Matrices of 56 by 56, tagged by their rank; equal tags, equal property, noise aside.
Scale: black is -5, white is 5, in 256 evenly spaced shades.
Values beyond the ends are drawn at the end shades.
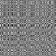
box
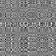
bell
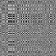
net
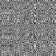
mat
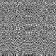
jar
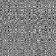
jar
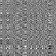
bell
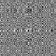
mat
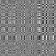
net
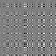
net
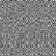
bell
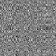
jar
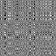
box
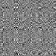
mat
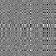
net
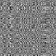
bell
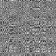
mat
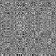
jar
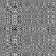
bell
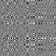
bell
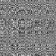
bell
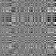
box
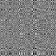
box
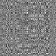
mat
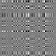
net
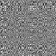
mat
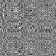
jar
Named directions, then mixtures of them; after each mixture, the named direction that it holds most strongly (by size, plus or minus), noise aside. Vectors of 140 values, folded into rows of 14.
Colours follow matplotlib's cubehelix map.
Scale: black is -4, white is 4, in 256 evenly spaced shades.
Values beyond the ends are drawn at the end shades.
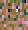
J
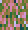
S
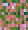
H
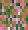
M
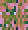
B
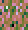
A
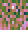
H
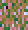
A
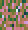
J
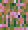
S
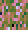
A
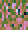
J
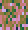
M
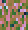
A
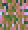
B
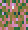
H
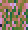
B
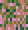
M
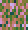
S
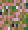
A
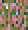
A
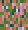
A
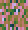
B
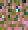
J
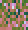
H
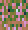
J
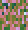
H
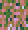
M
